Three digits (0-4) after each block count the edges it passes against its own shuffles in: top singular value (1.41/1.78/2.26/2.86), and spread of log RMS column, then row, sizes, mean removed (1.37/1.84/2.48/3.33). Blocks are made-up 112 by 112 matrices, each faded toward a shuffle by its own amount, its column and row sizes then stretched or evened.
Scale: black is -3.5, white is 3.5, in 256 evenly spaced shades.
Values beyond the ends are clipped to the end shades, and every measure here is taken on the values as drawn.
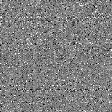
2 0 2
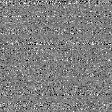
0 0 4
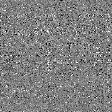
1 1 3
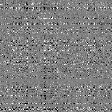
3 2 4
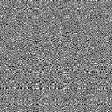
4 1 3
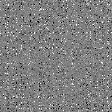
1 3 2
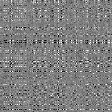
4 3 4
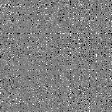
2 3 3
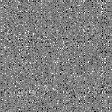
3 3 2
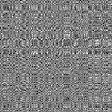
4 1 3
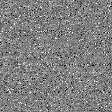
2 0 2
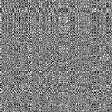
4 3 3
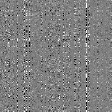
3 4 2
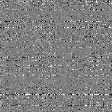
3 2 4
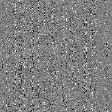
0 4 0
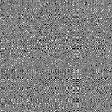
4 2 3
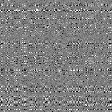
4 2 4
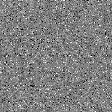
2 0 2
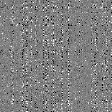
3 4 2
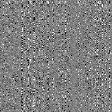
3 4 1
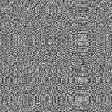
4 2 0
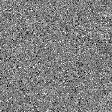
1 1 1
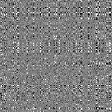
4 4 3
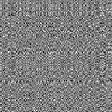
4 1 3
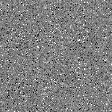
1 2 1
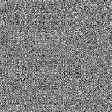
3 1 2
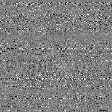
2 0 4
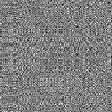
4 1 2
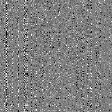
3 4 1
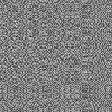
4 0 0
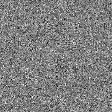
0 1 1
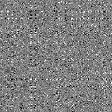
3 2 2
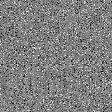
2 1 0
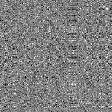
3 1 2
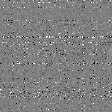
1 2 4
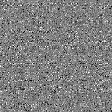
3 0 2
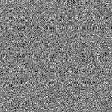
3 1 2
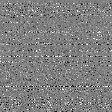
2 0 4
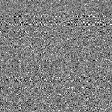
3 1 3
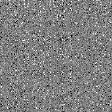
1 3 2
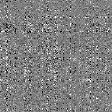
1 4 3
